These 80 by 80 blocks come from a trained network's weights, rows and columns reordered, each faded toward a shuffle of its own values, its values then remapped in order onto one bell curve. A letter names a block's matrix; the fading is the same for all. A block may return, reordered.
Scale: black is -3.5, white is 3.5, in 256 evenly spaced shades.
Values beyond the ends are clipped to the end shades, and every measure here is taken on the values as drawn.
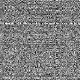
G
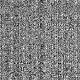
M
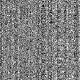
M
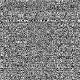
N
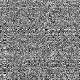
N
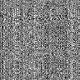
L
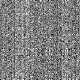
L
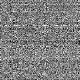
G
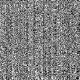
M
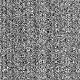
M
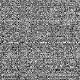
G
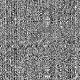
L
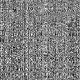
M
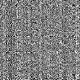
L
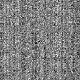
M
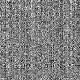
M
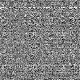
G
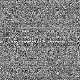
G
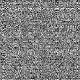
N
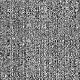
M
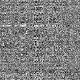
N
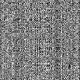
M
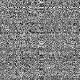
G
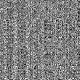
M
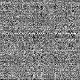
G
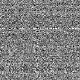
N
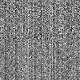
L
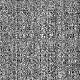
M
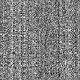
L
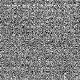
N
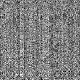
M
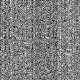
L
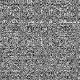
N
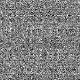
N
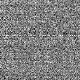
N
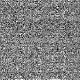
N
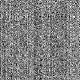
M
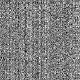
L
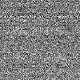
N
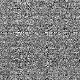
N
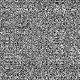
N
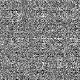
N
